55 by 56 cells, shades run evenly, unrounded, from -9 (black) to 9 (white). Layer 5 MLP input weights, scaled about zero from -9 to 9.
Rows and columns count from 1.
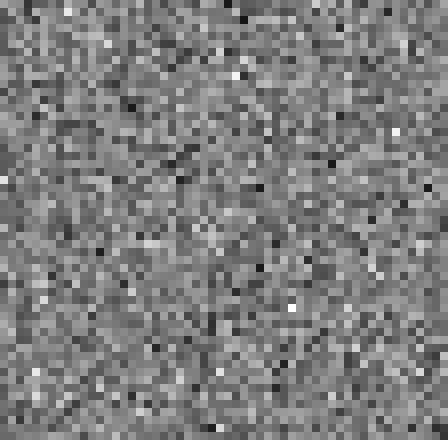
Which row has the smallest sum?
54
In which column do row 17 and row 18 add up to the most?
50
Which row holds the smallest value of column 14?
11
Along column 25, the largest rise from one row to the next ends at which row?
20
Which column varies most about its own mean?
5
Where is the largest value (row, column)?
39, 37
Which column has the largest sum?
6
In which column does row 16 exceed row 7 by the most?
27
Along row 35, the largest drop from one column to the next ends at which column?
7
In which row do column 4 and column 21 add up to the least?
1
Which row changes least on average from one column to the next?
25
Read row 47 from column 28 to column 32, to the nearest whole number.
7 0 0 0 0
